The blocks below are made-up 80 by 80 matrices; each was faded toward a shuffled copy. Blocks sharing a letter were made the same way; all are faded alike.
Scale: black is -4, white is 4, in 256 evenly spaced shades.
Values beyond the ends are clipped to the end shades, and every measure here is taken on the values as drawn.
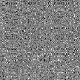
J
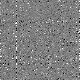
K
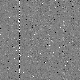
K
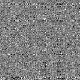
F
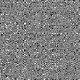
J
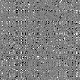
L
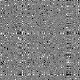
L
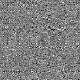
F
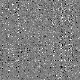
K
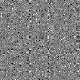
J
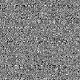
F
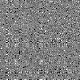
J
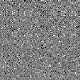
J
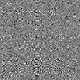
J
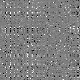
L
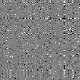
L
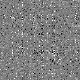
K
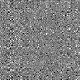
J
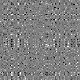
L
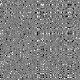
L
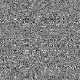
F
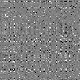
L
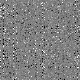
K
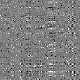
L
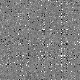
K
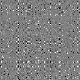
L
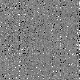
K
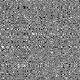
J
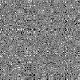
J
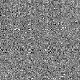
F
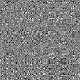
J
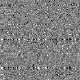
F
